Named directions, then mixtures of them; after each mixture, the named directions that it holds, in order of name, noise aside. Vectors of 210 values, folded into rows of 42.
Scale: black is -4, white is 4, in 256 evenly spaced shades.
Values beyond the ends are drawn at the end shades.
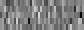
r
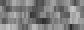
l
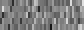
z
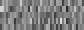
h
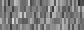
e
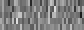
e, r.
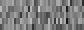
h, z.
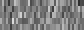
e.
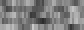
l.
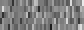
z.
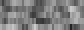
l.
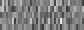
e, h.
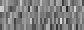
h.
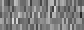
e, r.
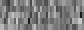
l, r.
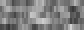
l.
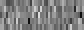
r.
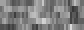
l.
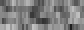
l.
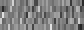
z.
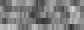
l.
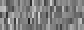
h, r.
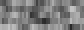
l.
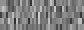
h, r.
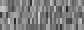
h, r.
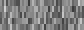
e, r.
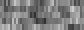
e, l.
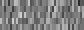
e.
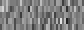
h.
